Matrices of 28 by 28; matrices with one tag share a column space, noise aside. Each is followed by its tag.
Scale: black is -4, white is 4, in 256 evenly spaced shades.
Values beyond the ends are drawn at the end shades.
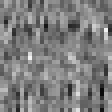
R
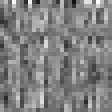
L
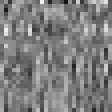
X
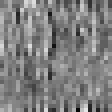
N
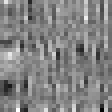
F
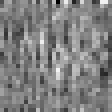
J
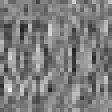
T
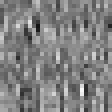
R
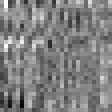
L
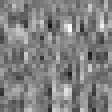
R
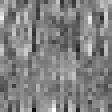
N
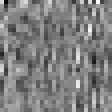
X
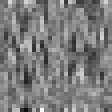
J
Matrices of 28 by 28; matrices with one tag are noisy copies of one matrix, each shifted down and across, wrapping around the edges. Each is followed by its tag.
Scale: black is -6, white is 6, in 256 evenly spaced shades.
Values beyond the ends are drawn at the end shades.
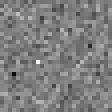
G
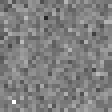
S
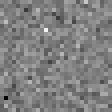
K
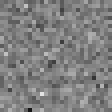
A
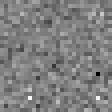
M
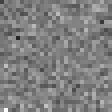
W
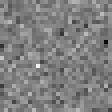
M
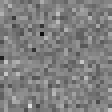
W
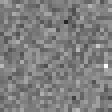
K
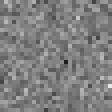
M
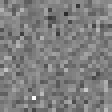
S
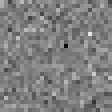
G
